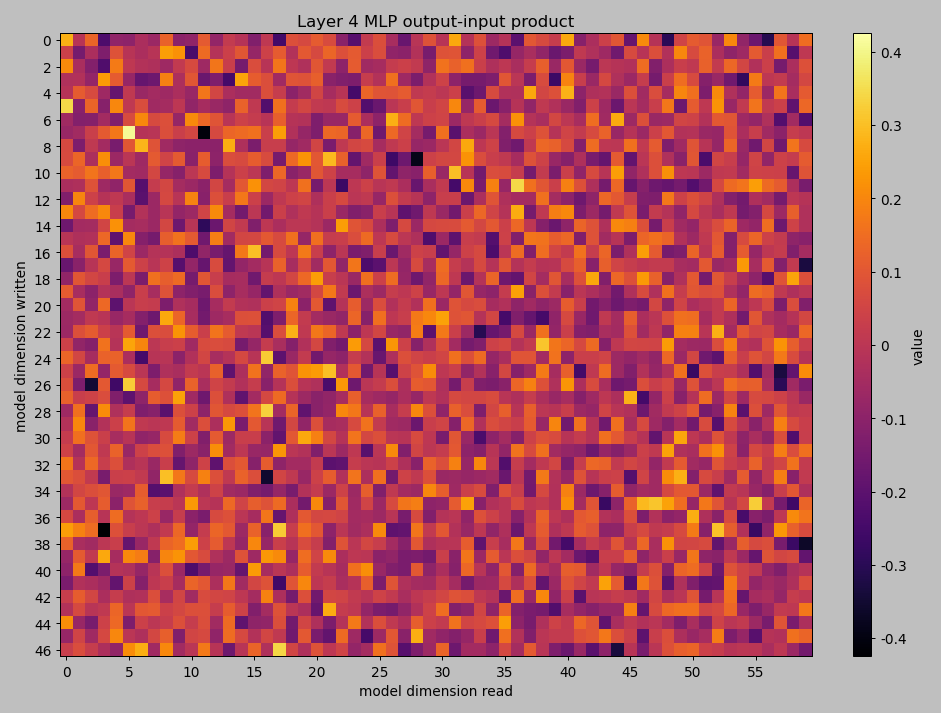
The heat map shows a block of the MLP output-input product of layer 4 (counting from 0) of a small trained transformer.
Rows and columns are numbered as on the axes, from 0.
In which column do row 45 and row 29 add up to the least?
55
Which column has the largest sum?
8
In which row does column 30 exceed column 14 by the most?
2
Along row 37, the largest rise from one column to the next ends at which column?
4
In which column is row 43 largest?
21
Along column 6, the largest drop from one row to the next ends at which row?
24
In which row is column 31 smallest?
11
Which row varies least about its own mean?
42
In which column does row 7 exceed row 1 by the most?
5
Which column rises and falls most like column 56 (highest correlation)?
36
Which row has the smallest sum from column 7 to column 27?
34
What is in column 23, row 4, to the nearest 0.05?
-0.25
